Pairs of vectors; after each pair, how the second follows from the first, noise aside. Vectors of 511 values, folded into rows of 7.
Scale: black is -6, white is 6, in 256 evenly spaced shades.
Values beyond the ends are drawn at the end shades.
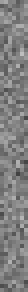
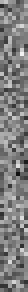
scaled up.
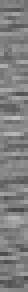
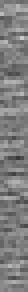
reversed, negated.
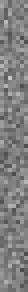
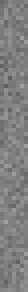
negated, shrunk.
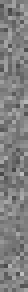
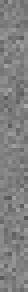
wrapped around, shrunk.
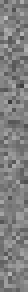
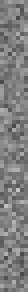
reversed, negated.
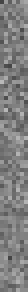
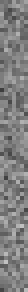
reversed, negated.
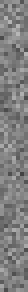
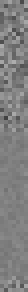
reversed, partly zeroed.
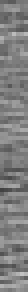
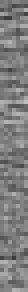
reversed, negated.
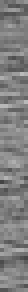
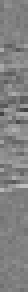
reversed, partly zeroed.
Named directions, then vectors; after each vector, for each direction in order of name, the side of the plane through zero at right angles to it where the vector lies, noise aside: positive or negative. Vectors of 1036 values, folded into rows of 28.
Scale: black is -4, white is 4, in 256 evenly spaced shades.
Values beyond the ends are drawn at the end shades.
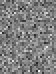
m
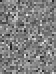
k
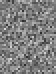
negative, positive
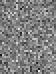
positive, positive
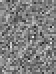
negative, positive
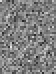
negative, positive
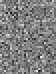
negative, negative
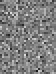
positive, positive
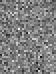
positive, positive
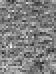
negative, positive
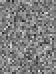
negative, positive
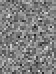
negative, positive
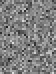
positive, negative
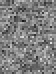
negative, positive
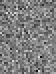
positive, positive
